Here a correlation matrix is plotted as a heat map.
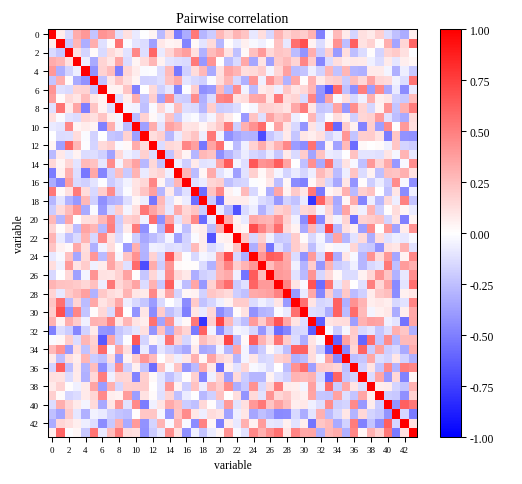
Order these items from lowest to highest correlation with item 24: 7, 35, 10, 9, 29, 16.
29, 16, 35, 9, 7, 10
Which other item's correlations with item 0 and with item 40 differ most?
42
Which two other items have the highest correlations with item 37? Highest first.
34, 6
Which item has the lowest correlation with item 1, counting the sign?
16
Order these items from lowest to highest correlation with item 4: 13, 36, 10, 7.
36, 13, 10, 7
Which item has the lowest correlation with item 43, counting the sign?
41
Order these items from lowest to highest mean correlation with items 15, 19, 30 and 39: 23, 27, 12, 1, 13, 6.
23, 6, 12, 27, 13, 1
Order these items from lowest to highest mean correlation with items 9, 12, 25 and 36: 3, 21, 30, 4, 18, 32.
32, 18, 30, 4, 3, 21
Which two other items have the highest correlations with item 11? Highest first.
19, 35
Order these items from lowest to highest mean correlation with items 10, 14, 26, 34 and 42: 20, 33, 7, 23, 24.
23, 20, 7, 33, 24
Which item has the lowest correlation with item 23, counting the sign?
26
